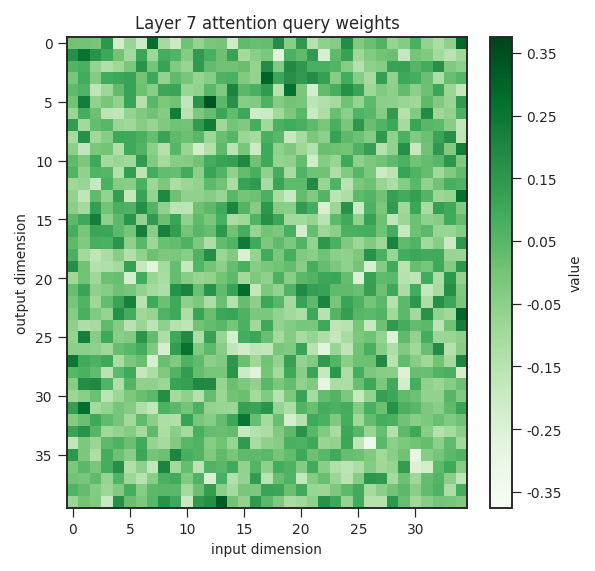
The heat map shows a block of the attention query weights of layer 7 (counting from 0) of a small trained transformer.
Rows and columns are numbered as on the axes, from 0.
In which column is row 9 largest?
34
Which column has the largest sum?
1
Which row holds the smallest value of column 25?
20
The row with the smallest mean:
26
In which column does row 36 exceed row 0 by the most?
4
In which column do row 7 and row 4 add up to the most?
19
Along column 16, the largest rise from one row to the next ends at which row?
7
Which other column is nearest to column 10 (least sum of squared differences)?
3
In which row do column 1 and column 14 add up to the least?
9
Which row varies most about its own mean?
0
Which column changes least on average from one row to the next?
13
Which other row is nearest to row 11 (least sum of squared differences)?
38
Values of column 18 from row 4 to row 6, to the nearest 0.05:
-0.15 -0.05 -0.1
